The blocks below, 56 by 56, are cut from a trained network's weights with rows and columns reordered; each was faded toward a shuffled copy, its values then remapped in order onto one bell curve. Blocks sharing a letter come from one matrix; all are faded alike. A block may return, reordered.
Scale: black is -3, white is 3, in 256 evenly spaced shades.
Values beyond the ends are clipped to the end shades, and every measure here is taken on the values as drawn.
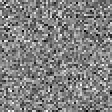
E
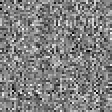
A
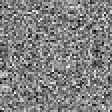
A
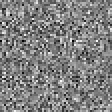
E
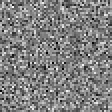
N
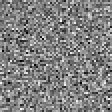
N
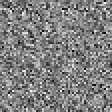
A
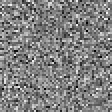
N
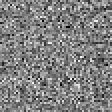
E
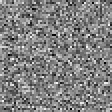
E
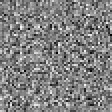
E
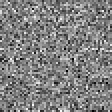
E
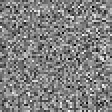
A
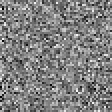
N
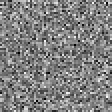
N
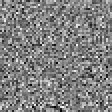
A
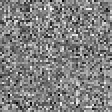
A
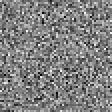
N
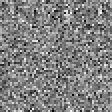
N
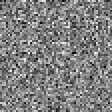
E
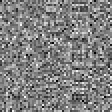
A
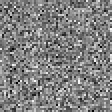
N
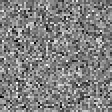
N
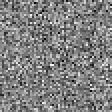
N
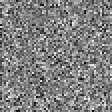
N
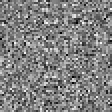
A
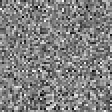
E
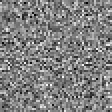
E
